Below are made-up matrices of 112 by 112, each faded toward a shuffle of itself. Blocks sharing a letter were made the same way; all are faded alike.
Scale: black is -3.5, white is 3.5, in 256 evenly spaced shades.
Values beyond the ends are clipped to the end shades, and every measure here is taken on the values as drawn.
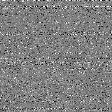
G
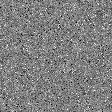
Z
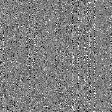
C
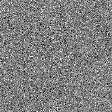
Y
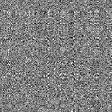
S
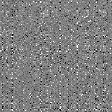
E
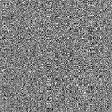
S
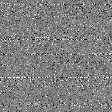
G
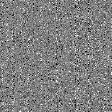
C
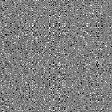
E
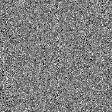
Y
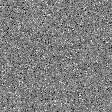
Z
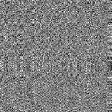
S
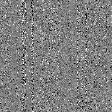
C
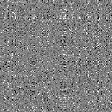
E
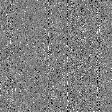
C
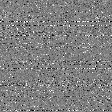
G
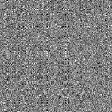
S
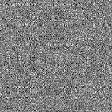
S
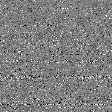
G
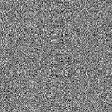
S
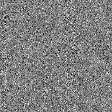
Y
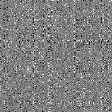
E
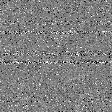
G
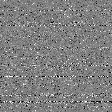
G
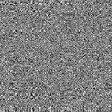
S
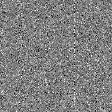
Y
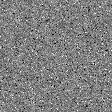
Z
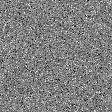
Z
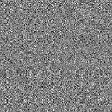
S
